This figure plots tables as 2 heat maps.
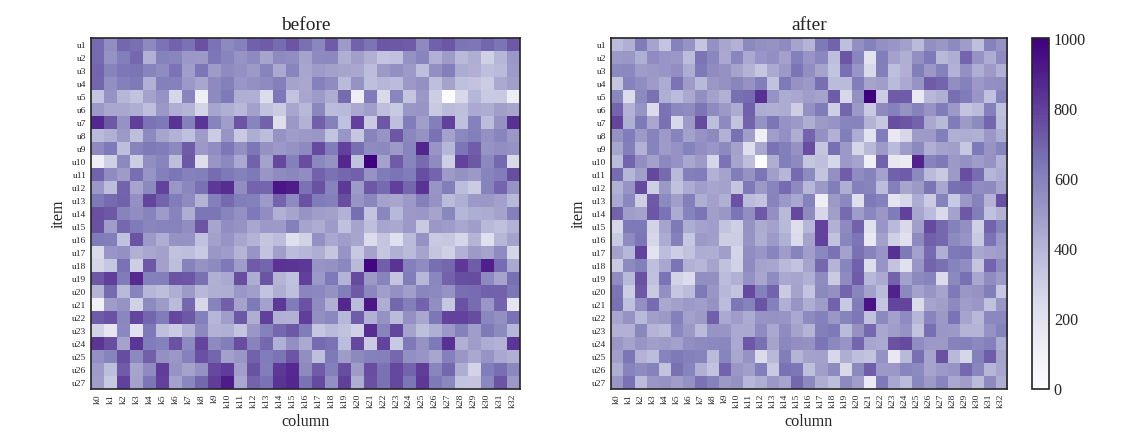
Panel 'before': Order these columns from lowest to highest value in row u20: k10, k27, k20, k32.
k10, k27, k32, k20
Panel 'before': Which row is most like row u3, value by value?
u15
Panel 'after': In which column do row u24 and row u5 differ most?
k21
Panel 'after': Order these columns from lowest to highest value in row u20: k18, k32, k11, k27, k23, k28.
k32, k27, k18, k28, k11, k23
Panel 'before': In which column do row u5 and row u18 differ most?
k27
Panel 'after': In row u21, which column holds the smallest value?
k25
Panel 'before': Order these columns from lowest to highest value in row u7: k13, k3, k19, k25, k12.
k19, k25, k12, k13, k3
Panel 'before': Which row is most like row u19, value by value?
u22
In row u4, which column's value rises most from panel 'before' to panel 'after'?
k26
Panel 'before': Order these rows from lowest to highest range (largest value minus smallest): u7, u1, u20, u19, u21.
u1, u20, u19, u7, u21
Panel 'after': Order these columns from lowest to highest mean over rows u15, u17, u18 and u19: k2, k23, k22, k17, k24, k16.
k24, k16, k22, k23, k17, k2
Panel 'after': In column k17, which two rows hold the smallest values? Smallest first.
u13, u14
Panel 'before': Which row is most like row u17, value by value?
u6
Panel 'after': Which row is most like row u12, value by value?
u17
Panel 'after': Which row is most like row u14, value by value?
u11
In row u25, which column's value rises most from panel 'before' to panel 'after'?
k31
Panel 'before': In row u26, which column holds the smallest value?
k29
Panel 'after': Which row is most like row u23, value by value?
u1
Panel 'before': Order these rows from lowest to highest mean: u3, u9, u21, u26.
u3, u21, u9, u26
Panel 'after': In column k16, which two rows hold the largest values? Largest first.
u9, u8
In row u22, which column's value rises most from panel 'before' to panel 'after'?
k19
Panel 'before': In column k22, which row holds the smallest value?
u5
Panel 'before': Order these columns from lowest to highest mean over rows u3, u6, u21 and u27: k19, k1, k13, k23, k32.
k32, k1, k13, k23, k19
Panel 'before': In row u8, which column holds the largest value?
k23
